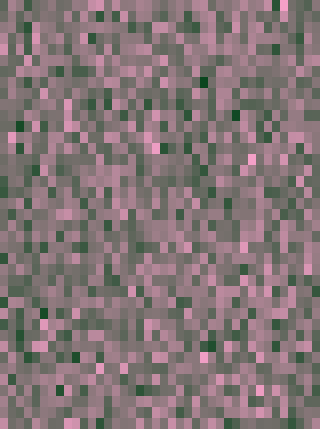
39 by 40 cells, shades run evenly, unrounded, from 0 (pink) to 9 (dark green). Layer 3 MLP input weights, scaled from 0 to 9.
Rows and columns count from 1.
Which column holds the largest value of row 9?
14
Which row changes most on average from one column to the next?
36
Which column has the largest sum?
4
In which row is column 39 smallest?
25
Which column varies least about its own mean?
7
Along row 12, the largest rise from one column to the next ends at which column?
6
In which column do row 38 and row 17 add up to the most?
37
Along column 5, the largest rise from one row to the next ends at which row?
33
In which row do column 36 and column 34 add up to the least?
1
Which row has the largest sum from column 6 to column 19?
23
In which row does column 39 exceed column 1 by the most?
29
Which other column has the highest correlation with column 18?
3
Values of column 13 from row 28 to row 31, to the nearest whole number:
3 5 6 2
